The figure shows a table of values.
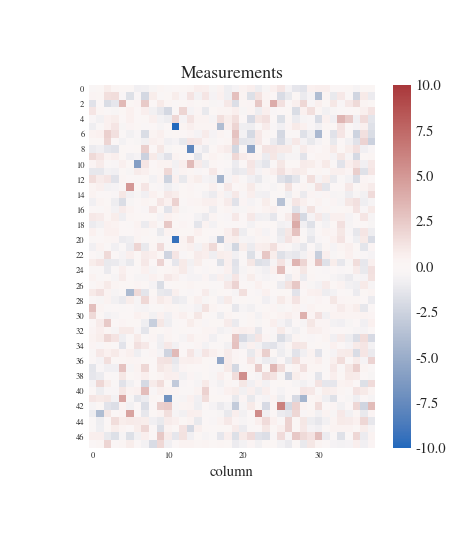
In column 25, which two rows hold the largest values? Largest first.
42, 24
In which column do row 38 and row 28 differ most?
20
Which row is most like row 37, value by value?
2
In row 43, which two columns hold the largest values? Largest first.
22, 5
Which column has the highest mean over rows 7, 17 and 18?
27
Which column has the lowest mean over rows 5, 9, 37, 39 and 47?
11
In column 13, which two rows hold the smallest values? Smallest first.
8, 45
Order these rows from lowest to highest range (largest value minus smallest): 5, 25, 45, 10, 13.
25, 45, 13, 10, 5
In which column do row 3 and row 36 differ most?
17
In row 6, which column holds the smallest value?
30
